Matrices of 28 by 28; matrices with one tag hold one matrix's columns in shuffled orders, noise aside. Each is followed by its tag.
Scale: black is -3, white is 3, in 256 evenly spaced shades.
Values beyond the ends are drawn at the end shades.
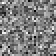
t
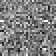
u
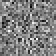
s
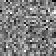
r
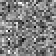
s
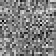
r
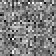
s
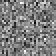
s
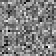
t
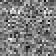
r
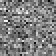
r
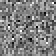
s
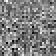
u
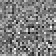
u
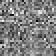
r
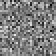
s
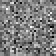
u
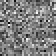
r
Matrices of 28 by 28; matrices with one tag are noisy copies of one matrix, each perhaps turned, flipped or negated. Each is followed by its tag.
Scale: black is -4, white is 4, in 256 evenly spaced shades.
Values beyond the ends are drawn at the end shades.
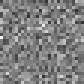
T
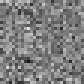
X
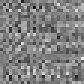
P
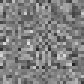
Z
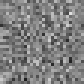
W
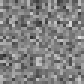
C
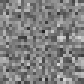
C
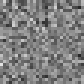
C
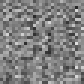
P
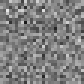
T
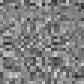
Z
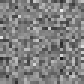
T
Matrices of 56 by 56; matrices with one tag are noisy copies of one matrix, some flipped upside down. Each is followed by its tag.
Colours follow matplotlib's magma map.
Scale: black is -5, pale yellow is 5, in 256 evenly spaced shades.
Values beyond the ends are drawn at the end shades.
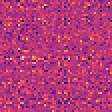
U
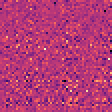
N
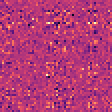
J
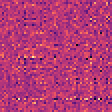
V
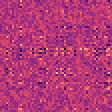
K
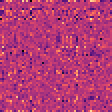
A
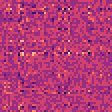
U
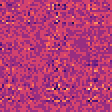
J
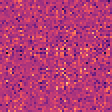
K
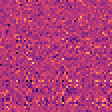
N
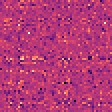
U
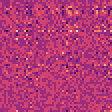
N
